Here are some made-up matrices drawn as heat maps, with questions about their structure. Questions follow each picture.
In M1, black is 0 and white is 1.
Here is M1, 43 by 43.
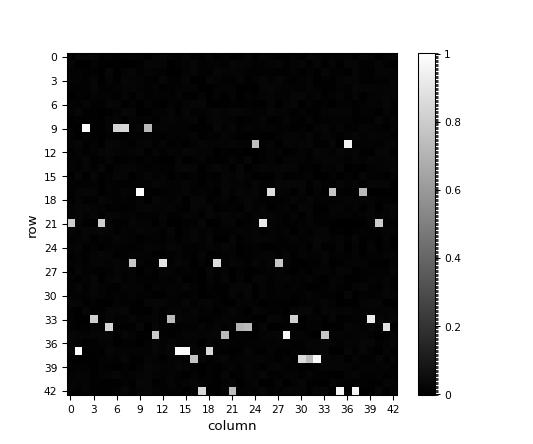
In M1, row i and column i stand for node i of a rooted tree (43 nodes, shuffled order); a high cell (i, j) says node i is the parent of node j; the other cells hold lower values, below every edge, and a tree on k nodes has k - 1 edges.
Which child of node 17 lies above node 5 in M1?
34
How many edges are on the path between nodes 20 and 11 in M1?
2
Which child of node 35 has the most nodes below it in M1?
33
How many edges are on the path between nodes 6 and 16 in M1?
4
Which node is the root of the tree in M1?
42
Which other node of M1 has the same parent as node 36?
24
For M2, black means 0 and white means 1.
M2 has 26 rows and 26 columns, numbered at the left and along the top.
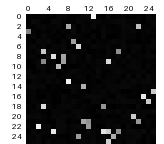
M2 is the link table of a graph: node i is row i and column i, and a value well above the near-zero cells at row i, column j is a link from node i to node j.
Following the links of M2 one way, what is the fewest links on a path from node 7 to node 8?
4
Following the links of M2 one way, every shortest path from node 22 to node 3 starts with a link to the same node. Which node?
node 2
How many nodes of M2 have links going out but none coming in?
2
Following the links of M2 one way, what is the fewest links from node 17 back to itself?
2
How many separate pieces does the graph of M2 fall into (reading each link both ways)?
5
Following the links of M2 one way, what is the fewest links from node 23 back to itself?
2
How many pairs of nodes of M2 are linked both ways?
4
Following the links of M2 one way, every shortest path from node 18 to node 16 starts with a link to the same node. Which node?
node 15
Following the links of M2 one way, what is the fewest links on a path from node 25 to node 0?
5
